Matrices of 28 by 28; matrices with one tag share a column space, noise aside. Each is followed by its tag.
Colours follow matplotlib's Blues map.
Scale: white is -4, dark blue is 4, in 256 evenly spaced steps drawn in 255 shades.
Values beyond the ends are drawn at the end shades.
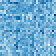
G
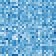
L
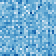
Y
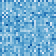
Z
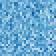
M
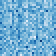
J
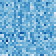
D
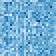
Z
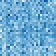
G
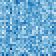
Y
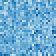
Y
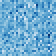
M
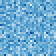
D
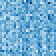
G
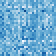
J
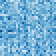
G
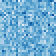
Z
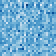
M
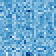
J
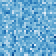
Y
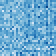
J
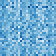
L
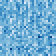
Y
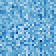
L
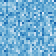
Z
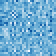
Z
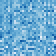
J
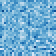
J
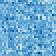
G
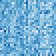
Y
